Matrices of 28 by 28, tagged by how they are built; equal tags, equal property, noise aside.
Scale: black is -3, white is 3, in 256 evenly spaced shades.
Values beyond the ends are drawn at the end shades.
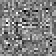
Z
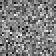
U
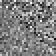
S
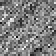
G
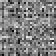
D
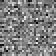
D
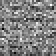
D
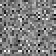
Z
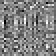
Z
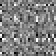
Z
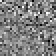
S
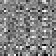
Z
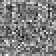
D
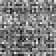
D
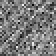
G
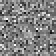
U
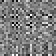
Z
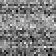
D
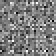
D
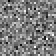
U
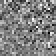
S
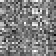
D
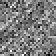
G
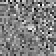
S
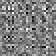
Z
